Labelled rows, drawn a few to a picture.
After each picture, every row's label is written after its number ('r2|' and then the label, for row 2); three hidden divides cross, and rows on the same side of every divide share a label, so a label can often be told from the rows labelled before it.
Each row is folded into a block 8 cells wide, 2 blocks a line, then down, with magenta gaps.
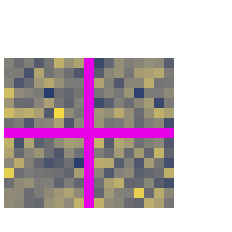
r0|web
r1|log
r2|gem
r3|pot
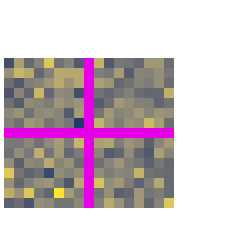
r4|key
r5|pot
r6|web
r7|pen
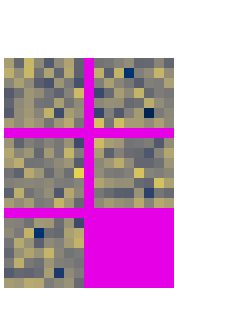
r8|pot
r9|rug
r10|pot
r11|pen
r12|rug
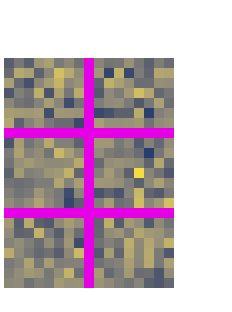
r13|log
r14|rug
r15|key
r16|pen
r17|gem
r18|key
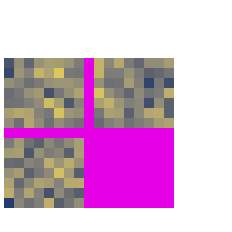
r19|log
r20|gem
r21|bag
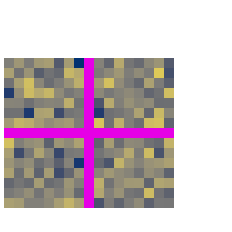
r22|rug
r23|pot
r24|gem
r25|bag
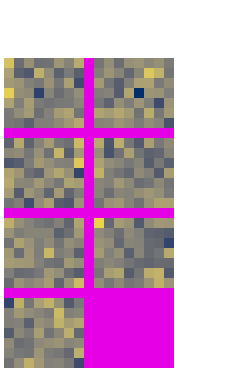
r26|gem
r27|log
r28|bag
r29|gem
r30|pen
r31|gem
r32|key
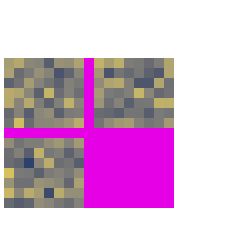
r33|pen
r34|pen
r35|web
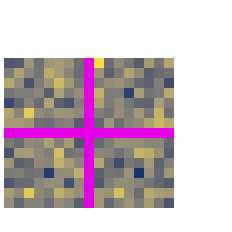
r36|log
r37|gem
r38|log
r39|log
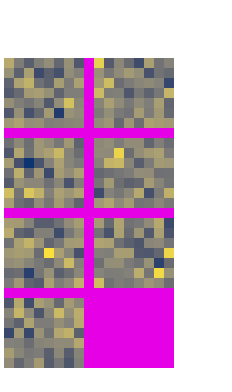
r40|rug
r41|gem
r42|log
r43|rug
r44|pen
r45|pot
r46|key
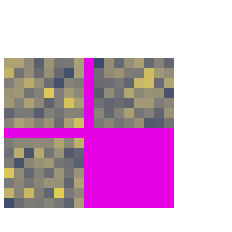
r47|pen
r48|key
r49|web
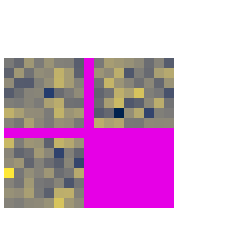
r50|log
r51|rug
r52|gem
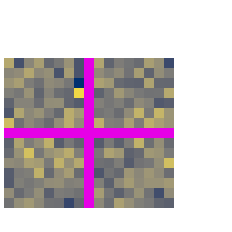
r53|pot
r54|pot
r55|key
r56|key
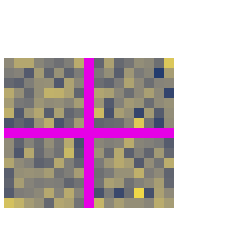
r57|bag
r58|bag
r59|pot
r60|rug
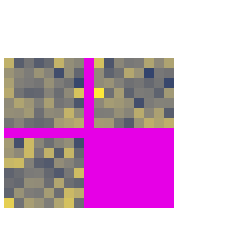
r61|gem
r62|gem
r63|pot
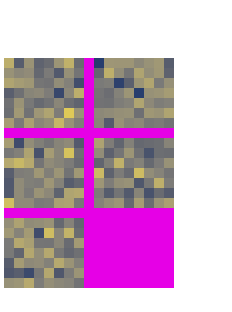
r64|pot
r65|log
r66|pot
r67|pen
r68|rug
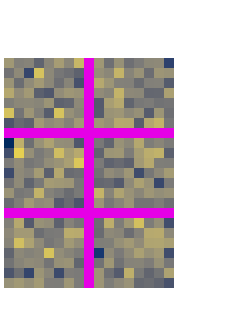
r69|web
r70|pot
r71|key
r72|log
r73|rug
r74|key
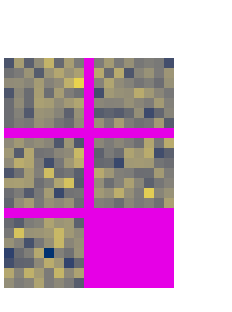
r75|key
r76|rug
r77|rug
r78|web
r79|log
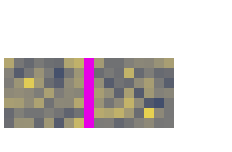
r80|pen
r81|web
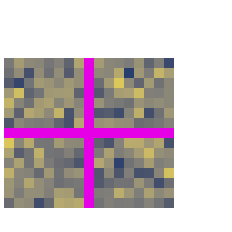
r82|bag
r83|rug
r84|gem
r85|log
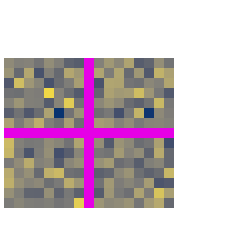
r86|rug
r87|rug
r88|pen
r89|pot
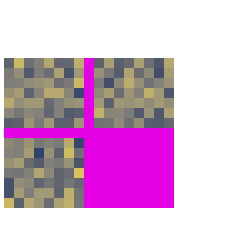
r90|bag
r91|bag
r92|pot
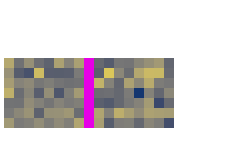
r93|gem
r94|log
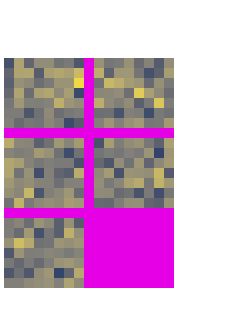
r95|key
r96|pen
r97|gem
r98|bag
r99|rug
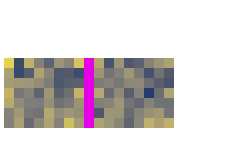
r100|gem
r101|gem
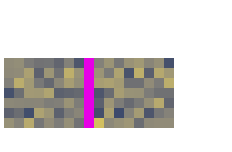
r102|rug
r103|rug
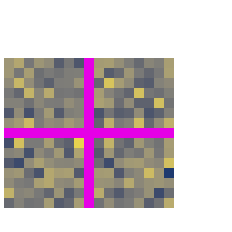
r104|rug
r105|pen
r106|bag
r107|bag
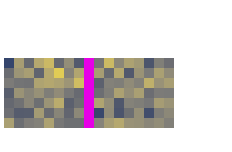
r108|key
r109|rug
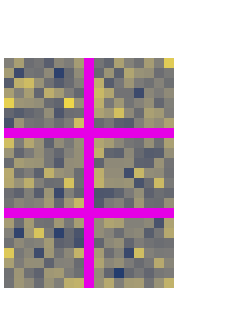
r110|pen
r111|web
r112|pen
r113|pen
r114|gem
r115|pen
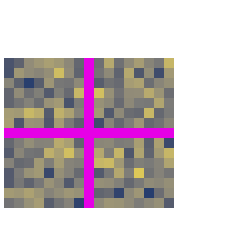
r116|log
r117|bag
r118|log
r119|rug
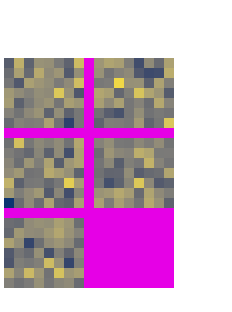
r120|bag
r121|pen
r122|bag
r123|log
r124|log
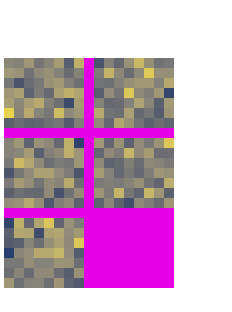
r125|web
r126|key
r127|rug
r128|web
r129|key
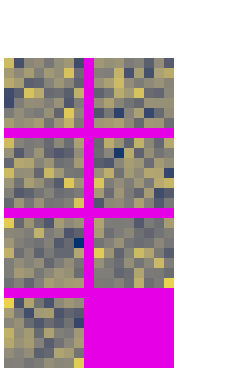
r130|pot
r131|rug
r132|pen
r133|bag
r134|gem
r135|pen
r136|gem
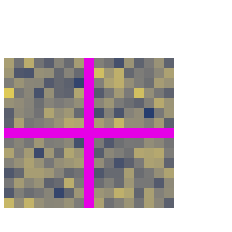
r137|gem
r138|rug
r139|rug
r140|log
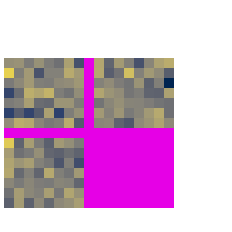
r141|rug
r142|gem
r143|gem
